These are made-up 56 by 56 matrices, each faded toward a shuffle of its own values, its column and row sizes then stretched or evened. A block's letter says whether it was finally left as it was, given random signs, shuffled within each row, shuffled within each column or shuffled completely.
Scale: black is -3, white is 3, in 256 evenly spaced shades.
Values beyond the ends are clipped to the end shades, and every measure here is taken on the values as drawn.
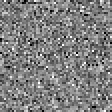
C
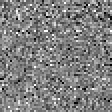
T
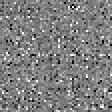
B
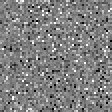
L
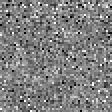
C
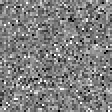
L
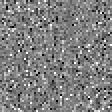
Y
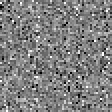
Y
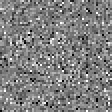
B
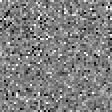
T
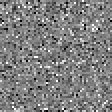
C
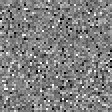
C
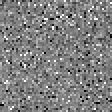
L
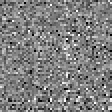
T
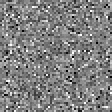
B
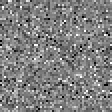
C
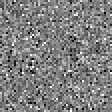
Y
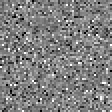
L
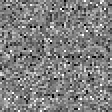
C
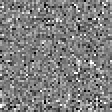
B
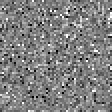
B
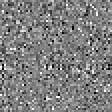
T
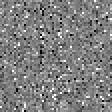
Y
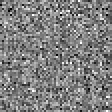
T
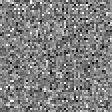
T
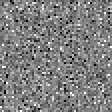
Y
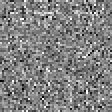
B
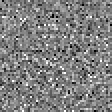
C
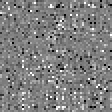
T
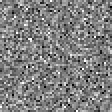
L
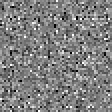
B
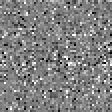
B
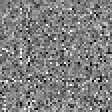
B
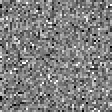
Y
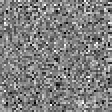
T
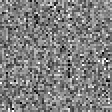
Y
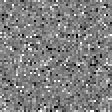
C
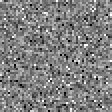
L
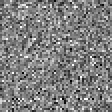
C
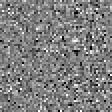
B
